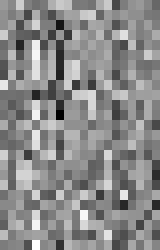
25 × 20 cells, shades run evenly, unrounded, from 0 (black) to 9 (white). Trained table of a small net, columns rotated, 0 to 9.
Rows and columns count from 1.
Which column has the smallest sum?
8
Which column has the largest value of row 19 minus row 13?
14
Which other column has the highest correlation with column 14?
1
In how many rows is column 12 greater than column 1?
15
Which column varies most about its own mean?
5
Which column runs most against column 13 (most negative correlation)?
11
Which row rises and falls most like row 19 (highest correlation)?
24
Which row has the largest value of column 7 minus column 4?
16
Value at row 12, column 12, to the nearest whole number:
7
